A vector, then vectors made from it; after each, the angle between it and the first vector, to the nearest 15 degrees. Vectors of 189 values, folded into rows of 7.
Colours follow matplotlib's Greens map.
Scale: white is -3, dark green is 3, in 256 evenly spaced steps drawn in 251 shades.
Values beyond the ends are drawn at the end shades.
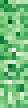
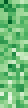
30 degrees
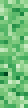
75 degrees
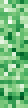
150 degrees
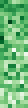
30 degrees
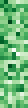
15 degrees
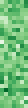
105 degrees
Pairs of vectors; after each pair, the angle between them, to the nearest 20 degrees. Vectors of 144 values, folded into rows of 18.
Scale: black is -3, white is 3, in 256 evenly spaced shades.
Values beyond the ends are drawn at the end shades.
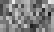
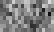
20 degrees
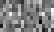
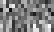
100 degrees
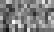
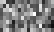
120 degrees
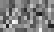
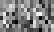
140 degrees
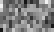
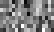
80 degrees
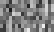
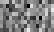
40 degrees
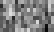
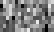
20 degrees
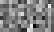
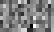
160 degrees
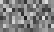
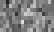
80 degrees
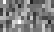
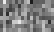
20 degrees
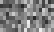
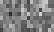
80 degrees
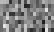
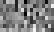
100 degrees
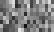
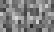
80 degrees
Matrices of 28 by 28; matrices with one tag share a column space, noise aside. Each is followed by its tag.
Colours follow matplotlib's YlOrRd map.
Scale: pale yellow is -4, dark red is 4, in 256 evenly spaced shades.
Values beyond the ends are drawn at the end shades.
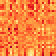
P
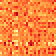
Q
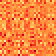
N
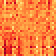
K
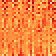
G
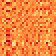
Q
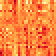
P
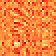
Q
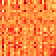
P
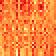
P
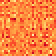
N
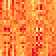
P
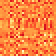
N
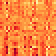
K
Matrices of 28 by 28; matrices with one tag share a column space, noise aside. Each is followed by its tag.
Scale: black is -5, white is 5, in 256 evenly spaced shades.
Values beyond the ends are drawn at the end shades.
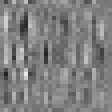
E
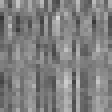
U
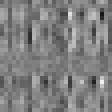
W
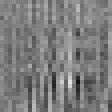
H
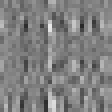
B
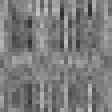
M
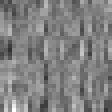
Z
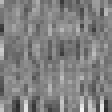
Z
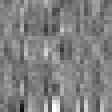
Z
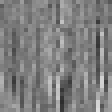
H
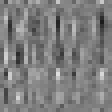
E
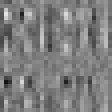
W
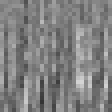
H
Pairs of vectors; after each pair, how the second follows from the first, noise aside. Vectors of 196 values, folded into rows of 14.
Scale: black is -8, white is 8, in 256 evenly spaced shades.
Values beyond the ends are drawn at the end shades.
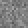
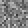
wrapped around, scaled up.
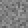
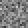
scaled up.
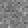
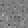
reversed, partly zeroed.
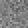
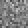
negated, scaled up.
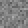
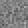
shuffled.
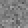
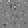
reversed, partly zeroed.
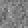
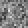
scaled up.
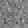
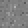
wrapped around, partly zeroed.
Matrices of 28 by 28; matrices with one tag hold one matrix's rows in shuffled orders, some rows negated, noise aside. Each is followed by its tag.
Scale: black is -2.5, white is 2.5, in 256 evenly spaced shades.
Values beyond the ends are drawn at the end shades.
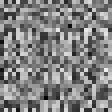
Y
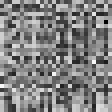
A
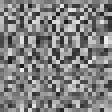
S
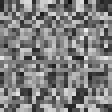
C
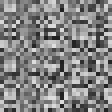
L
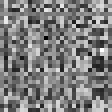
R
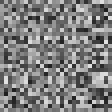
R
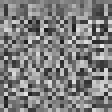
R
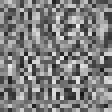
S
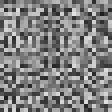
Y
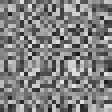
S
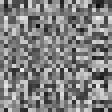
R
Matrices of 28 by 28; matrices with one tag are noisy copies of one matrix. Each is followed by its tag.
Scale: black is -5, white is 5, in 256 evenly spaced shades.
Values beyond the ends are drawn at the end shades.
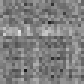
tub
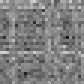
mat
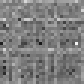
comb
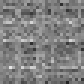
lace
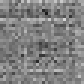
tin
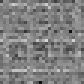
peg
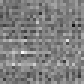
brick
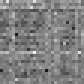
mat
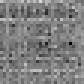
tin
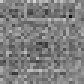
tin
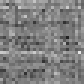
mat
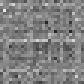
peg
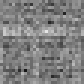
tub
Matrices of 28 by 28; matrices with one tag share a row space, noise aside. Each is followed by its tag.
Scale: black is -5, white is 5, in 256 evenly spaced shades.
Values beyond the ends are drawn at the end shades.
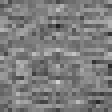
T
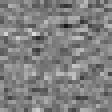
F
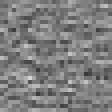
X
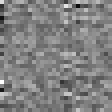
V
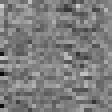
V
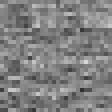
X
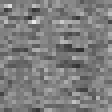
F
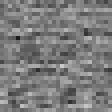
X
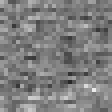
X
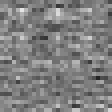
T
